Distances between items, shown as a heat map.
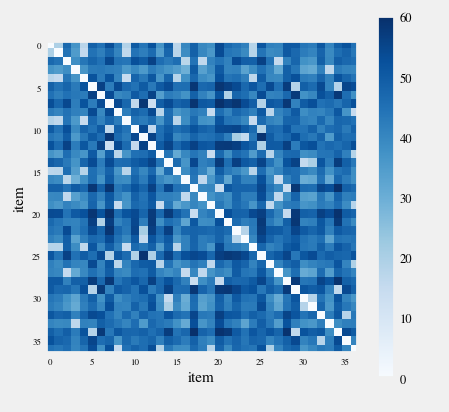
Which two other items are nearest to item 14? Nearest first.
30, 31
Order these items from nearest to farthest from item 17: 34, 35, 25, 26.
26, 35, 25, 34
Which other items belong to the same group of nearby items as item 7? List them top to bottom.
10, 12, 25
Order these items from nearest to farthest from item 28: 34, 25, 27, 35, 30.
27, 30, 35, 25, 34
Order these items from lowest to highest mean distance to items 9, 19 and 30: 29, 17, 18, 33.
18, 33, 17, 29
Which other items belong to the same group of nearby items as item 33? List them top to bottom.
3
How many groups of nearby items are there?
11
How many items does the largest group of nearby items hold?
6
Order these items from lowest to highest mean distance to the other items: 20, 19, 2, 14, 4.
19, 4, 2, 14, 20
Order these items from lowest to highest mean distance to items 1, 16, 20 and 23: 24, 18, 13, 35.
18, 24, 13, 35
